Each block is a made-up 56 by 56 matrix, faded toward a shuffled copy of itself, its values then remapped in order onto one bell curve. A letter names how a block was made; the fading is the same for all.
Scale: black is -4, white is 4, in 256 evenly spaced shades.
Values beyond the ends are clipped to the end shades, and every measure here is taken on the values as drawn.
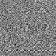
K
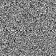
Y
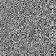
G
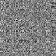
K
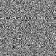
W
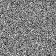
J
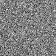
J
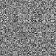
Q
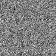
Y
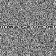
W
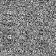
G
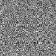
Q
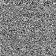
Y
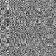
Q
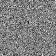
Y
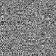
G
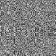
Q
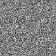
G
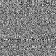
W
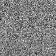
Y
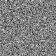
J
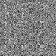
G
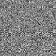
K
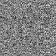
G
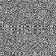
K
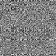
K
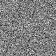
J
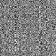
Q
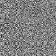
Q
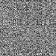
G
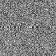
W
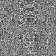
G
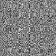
Q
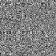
K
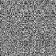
K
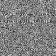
W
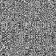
G
